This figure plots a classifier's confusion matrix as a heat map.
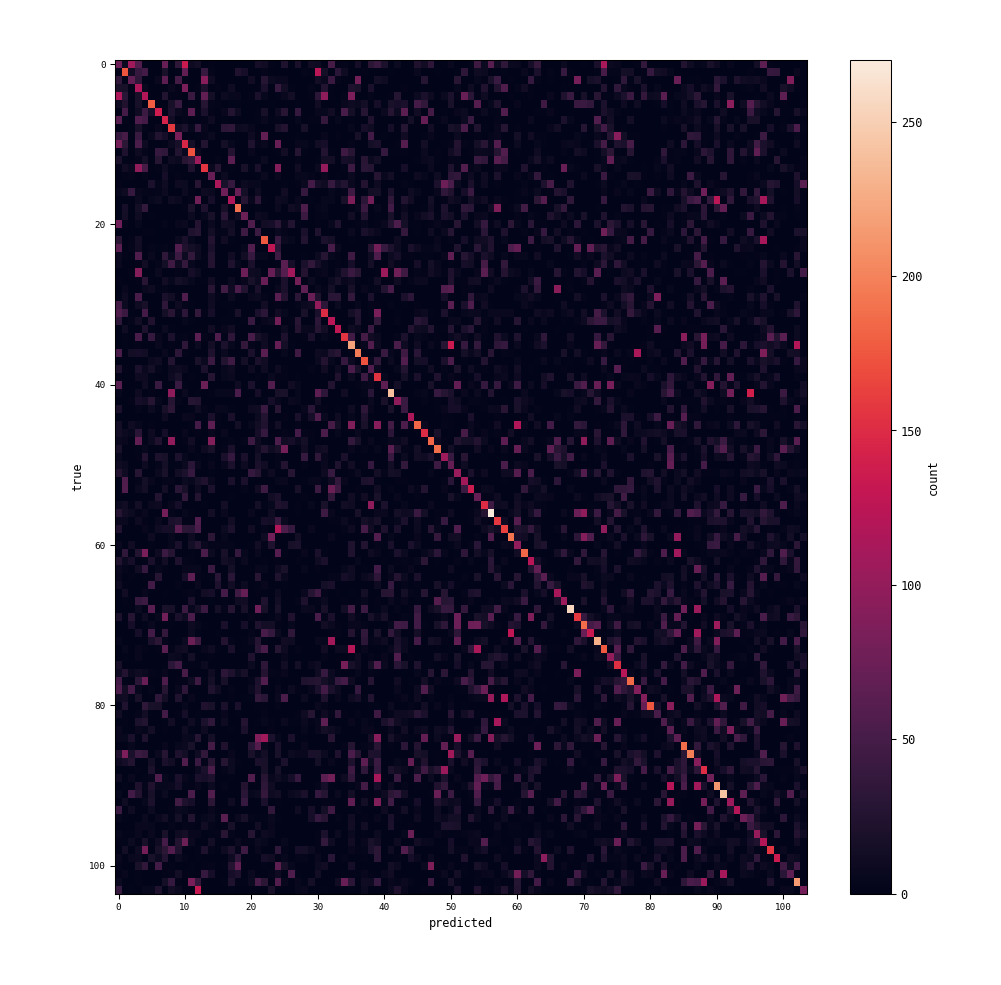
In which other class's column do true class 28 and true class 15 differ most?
66
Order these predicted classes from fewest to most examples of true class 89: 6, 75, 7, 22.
7, 22, 6, 75
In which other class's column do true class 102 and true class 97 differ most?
88
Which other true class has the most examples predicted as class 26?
101
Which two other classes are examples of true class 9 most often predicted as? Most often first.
75, 22
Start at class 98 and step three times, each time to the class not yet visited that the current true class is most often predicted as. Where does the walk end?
10
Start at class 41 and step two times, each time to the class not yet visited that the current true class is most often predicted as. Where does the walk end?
87
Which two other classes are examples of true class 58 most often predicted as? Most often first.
24, 73
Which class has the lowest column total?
15
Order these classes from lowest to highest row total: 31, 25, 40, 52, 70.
52, 25, 31, 40, 70
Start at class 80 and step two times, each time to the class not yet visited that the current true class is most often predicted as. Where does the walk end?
92
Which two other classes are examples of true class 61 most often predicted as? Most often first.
84, 4
